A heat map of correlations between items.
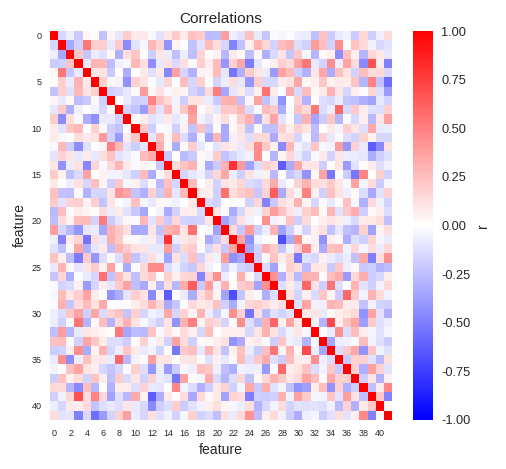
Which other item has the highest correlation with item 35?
8
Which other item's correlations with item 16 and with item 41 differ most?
5
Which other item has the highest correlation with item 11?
6
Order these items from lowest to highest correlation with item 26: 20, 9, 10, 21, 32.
10, 21, 9, 32, 20
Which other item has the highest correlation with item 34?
31
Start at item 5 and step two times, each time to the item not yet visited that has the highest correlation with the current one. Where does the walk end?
3
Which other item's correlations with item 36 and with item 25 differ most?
12
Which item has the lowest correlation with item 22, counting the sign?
28
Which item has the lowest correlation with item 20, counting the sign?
21
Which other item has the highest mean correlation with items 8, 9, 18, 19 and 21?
17
